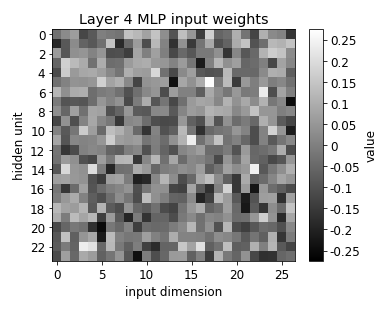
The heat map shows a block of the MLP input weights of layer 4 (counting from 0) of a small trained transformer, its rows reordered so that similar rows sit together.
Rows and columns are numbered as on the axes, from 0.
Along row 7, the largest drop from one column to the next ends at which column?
26
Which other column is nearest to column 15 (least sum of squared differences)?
19
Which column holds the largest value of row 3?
1
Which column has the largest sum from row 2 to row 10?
23
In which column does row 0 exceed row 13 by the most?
9
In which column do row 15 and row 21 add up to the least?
5
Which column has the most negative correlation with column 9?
7
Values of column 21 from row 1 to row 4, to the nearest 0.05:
0.15 -0.1 -0.05 -0.05
